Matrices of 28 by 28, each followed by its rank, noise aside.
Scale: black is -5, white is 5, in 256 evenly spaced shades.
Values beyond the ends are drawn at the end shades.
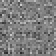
six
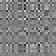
two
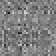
four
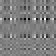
one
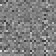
six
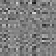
three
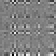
one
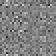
four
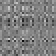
two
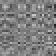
two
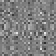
three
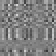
two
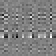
one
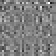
three
